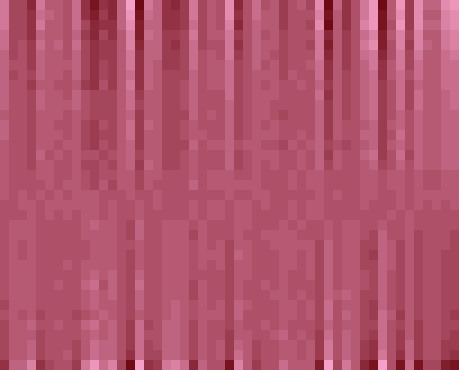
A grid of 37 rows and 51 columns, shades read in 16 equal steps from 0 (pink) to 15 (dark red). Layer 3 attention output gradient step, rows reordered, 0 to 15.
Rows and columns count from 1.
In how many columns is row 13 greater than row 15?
9
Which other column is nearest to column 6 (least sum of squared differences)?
14
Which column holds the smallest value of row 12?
42
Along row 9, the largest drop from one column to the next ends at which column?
17
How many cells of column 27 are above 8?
16
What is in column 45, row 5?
3
